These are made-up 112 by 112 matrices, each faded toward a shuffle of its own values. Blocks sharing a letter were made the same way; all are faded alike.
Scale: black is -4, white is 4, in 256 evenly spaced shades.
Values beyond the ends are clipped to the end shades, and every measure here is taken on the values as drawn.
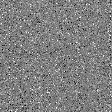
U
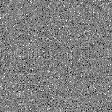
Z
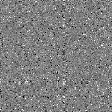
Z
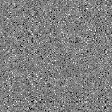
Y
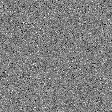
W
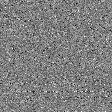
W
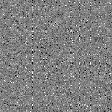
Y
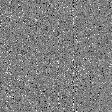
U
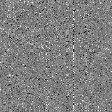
Y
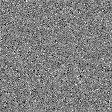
W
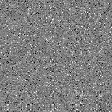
Z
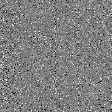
U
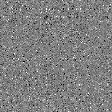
Z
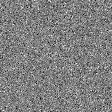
W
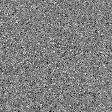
W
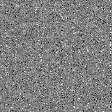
U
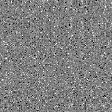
Z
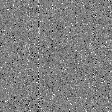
U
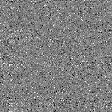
Z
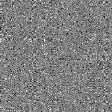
Y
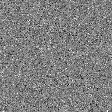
W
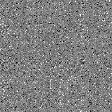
Z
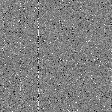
U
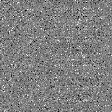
Z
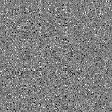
Y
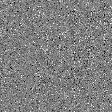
U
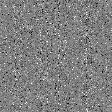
U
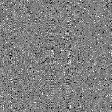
Y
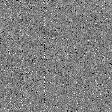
U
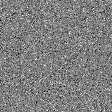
W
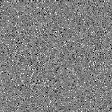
Z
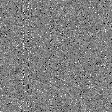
U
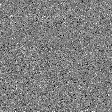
W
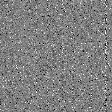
U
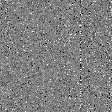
U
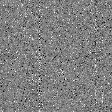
U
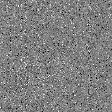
U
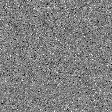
W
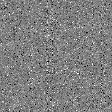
U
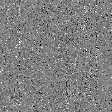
U
